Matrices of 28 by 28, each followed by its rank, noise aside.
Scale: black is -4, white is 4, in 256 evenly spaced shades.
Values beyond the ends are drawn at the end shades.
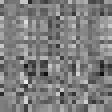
three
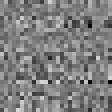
four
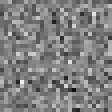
eight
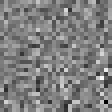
six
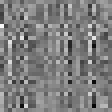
three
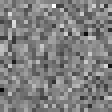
eight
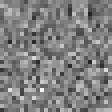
eight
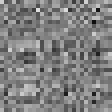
four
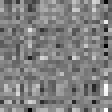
two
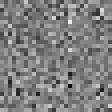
eight
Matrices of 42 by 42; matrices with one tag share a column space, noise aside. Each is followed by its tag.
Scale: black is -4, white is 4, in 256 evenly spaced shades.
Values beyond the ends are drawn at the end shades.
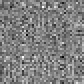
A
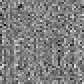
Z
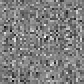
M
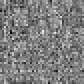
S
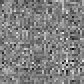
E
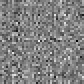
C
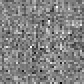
S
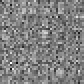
E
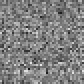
E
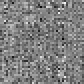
A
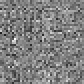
M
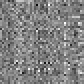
E
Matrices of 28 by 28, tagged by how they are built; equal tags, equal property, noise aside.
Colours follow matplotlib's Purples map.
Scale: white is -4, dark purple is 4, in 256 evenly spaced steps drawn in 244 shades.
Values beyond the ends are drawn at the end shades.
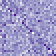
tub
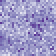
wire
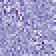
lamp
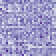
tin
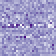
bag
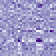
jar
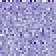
bag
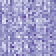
tin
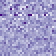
bag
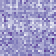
tin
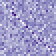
tub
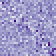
lamp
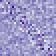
lamp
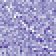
lamp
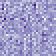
jar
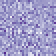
jar
